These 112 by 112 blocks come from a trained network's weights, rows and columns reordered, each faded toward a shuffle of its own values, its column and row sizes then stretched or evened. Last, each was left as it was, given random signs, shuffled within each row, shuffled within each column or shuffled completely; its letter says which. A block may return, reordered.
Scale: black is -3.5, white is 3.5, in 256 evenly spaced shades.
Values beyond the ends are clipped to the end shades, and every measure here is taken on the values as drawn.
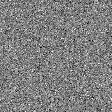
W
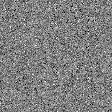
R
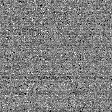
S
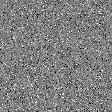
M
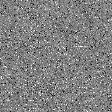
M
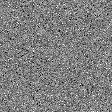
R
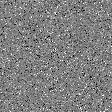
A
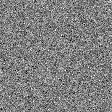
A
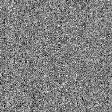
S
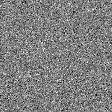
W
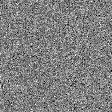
R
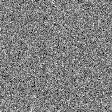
R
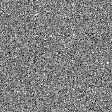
M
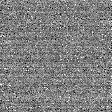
S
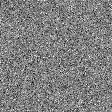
A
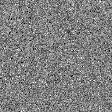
M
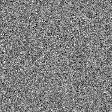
M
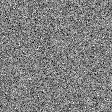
A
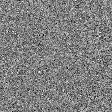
R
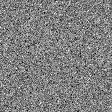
A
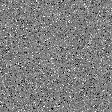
A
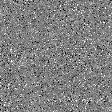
M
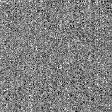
S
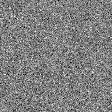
W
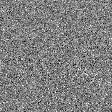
W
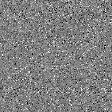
M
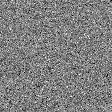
A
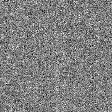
R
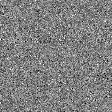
M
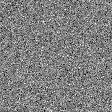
A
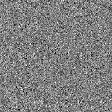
S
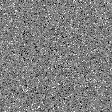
R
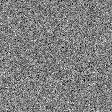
A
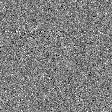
W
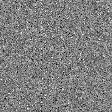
R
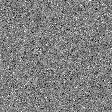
A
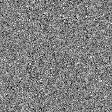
M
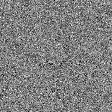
W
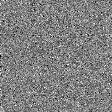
M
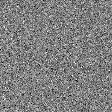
R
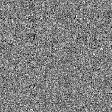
S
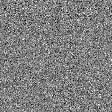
M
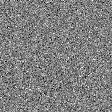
W
